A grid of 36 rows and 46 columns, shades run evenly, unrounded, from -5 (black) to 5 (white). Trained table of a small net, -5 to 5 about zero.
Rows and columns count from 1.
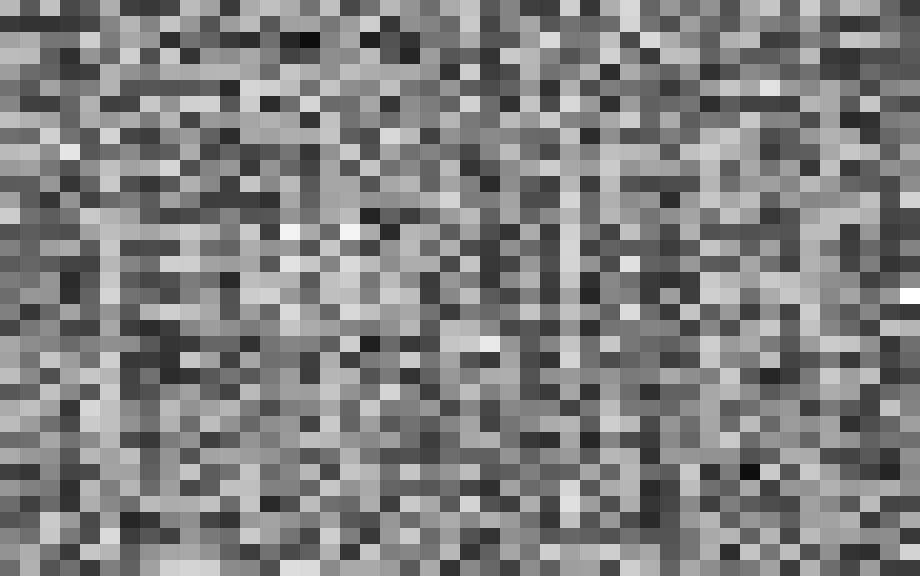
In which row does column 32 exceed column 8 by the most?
1
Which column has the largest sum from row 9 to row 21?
29
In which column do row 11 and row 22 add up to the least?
13
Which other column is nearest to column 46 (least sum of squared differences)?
40
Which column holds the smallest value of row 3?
16
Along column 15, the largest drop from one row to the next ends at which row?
3
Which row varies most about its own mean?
15
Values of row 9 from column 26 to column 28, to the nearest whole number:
0 -1 -1
